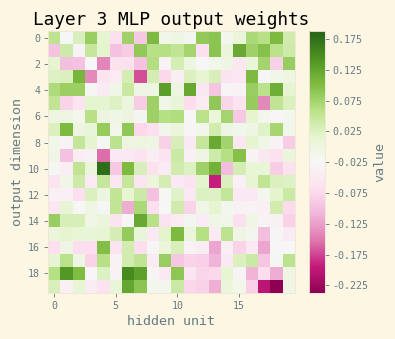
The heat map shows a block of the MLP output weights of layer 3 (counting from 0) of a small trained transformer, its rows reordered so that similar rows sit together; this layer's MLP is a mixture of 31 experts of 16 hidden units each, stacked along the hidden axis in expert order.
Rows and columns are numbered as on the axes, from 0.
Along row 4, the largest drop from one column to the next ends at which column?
12
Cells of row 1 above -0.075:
17
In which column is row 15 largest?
10
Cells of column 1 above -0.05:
17
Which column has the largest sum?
6
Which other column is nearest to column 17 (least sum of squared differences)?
11
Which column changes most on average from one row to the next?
7
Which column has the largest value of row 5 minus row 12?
8
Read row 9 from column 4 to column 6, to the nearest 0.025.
-0.15 -0.05 -0.05
